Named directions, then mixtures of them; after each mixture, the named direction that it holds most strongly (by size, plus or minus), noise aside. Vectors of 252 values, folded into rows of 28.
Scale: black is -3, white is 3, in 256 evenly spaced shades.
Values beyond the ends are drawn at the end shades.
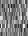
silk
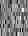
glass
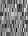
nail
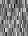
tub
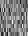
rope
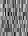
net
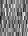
net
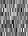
nail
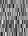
tub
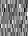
nail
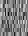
net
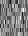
glass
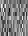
rope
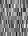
tub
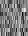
glass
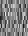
silk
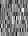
glass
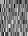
rope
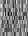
net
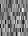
glass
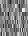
glass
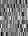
silk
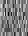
net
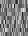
tub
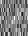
rope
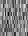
net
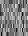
nail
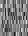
net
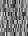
net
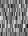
silk
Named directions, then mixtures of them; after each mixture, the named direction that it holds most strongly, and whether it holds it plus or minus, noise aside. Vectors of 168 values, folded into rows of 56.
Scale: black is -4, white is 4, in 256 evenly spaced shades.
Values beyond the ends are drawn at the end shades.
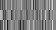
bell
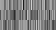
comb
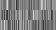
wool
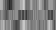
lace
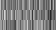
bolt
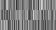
wool, plus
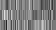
wool, minus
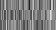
bolt, minus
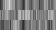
lace, minus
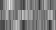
lace, minus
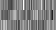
comb, minus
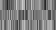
lace, plus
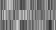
lace, minus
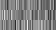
bolt, plus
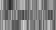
lace, plus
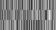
bolt, minus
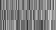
bolt, minus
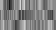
lace, plus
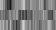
lace, plus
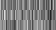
bolt, plus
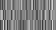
bell, plus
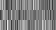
bell, minus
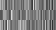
bell, minus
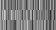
bolt, plus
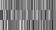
bell, minus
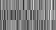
bolt, minus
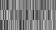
wool, minus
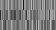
comb, plus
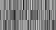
comb, plus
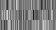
wool, minus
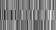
bolt, minus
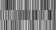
wool, minus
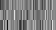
bell, plus
